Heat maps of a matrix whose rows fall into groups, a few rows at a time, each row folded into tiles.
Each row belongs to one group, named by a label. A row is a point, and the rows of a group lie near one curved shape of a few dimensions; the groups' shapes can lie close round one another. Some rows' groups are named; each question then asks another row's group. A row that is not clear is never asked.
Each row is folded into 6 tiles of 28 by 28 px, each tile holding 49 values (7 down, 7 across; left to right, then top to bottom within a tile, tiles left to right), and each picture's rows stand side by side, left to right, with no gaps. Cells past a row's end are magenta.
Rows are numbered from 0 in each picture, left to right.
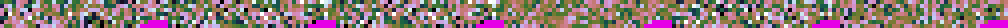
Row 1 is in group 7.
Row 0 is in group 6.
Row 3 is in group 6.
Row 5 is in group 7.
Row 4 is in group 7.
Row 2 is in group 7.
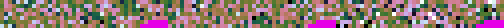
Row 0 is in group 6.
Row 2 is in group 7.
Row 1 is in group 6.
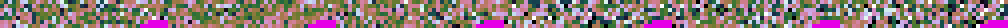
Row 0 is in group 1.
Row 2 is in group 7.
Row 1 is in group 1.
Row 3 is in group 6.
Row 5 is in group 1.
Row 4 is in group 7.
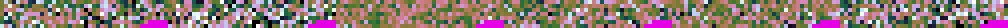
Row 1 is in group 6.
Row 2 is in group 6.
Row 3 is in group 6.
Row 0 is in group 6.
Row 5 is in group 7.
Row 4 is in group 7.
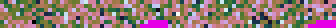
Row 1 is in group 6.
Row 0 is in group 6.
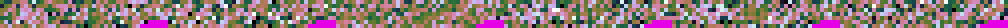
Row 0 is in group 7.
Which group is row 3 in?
1
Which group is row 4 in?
1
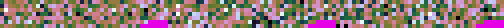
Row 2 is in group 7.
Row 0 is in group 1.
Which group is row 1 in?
6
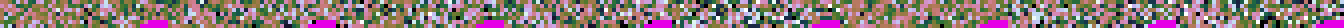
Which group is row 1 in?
7
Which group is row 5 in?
6
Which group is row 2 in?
7
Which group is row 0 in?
6
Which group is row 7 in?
6
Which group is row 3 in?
7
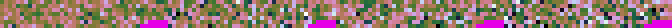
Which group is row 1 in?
7
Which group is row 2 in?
6
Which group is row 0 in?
6
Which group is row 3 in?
7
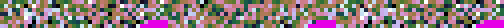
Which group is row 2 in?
1
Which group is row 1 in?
7
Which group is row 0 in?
1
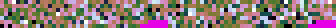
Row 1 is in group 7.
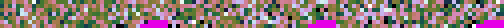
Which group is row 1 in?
7
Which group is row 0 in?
7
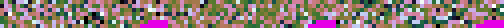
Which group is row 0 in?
6
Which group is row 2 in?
6
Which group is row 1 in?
7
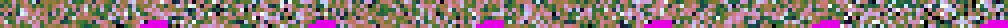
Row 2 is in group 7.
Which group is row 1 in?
7
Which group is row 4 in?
6
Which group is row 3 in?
7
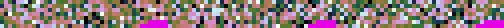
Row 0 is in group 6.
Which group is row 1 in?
1
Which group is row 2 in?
6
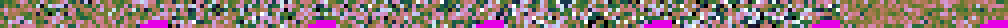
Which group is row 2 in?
1
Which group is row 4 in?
6
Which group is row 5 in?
6
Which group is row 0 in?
1
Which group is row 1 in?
7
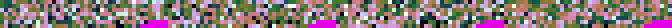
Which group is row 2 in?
6
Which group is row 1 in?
1
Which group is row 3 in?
6
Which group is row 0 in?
7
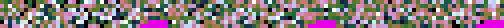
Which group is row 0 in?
6
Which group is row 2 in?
7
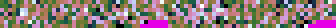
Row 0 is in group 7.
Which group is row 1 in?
1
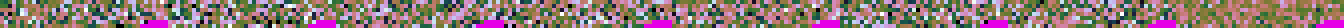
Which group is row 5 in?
7
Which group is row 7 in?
6
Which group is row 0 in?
7
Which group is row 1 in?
1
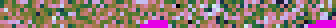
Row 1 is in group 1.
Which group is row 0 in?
1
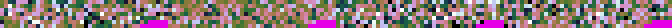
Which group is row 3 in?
7
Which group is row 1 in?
1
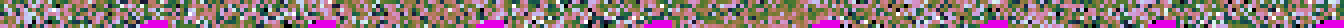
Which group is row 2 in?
1
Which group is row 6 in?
7
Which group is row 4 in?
1
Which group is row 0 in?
1
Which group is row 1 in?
7
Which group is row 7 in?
7
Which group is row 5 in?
7
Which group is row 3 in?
6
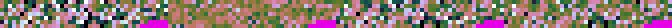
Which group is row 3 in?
6
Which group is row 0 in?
6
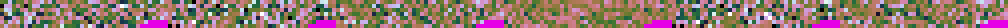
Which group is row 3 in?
6
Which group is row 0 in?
1
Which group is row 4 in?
7
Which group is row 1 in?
7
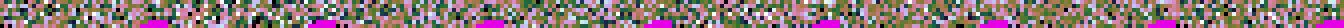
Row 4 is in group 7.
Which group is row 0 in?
7
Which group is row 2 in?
7
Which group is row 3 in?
6
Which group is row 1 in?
6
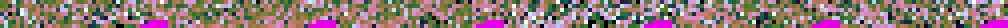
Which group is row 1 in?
1
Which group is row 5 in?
7
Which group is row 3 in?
6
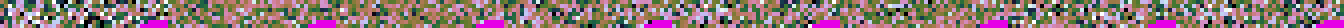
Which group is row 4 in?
1
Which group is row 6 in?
7
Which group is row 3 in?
7
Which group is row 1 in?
6
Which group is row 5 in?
1
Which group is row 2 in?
1
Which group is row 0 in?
6
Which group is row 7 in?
1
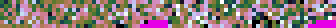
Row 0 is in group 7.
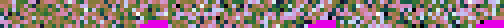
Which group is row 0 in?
7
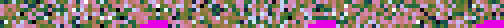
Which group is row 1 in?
7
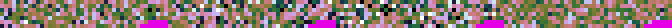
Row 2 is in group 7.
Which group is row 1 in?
1
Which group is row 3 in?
6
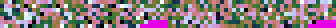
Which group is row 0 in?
1
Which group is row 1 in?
7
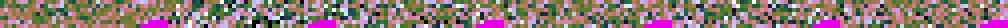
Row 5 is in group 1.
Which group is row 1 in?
6
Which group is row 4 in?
1
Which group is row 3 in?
1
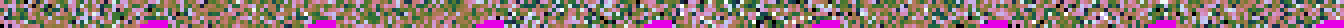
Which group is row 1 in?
7
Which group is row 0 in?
7
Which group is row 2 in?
1
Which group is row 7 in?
1
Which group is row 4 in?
6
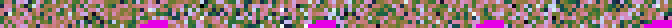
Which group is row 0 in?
6
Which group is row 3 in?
1
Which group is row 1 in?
7
